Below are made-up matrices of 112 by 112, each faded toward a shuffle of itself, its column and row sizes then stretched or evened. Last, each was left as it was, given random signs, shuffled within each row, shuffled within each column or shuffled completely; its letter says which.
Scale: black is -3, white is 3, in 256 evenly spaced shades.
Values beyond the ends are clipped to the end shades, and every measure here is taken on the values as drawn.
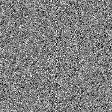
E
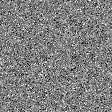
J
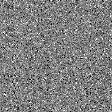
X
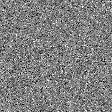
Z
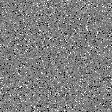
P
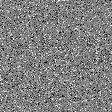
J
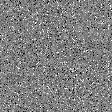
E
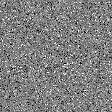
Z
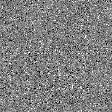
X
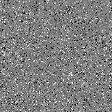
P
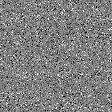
Z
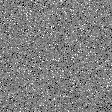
J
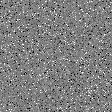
J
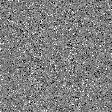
E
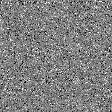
Z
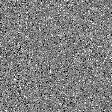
E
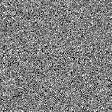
P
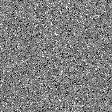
E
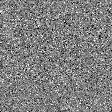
Z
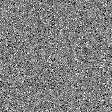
E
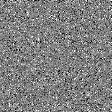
X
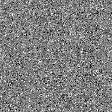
X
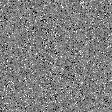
E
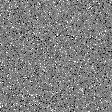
J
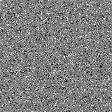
Z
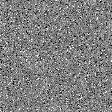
E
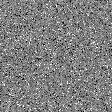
J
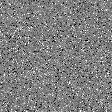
Z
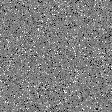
J
